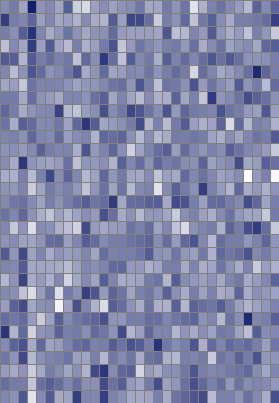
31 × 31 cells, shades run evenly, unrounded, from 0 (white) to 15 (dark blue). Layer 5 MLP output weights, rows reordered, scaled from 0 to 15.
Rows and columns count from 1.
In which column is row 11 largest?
31
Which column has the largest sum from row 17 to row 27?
3
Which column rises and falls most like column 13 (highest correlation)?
2
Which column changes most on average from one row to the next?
28
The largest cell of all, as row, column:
1, 4
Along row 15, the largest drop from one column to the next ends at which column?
18
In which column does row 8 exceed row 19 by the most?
24
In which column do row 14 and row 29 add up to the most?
12
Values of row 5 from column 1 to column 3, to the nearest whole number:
11 11 5
